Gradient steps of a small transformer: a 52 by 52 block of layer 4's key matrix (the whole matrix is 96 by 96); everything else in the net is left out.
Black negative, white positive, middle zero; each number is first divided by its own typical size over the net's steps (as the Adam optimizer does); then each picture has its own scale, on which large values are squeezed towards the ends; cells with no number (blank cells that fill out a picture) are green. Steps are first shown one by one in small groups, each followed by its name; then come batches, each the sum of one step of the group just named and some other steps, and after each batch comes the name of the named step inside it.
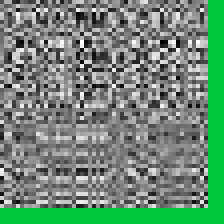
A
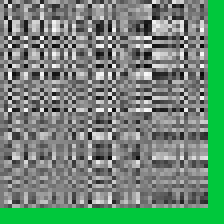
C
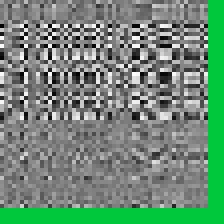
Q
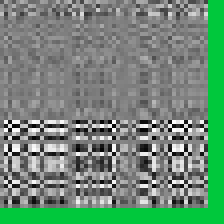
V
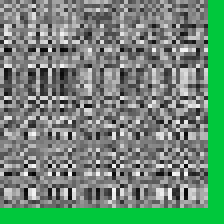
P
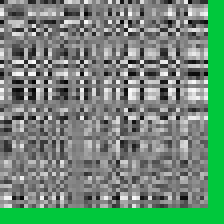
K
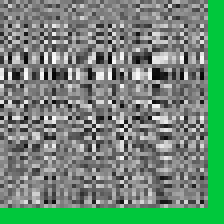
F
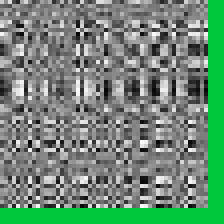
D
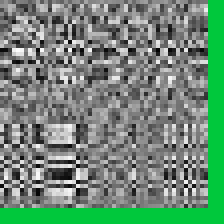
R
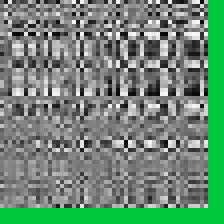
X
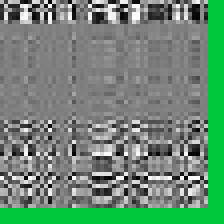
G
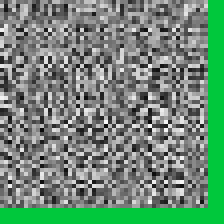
F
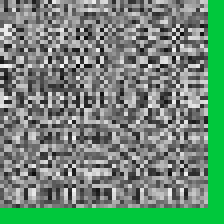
P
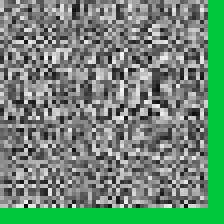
F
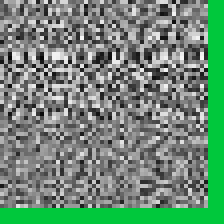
F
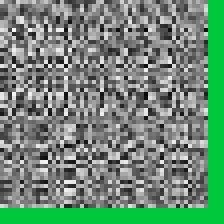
R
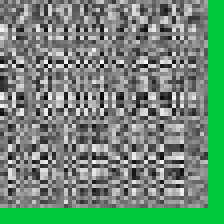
G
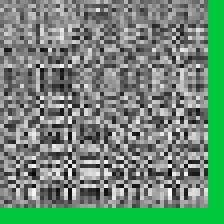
P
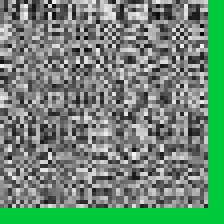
G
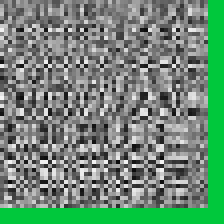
K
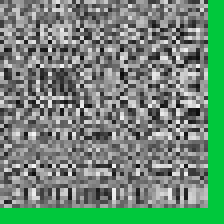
P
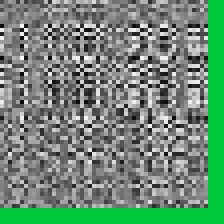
Q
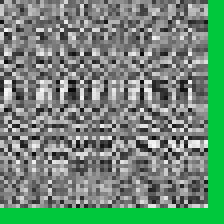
V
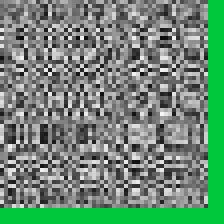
Q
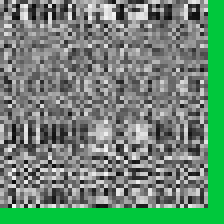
G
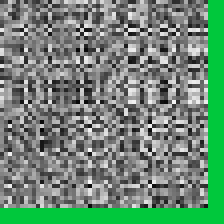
K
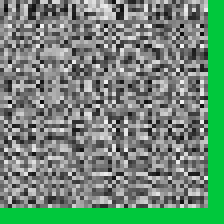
V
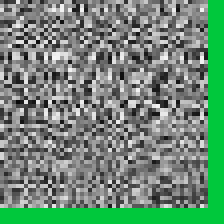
F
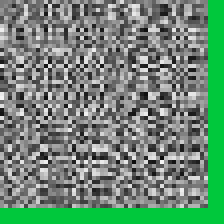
G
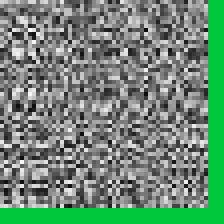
R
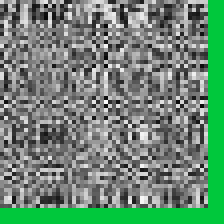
G
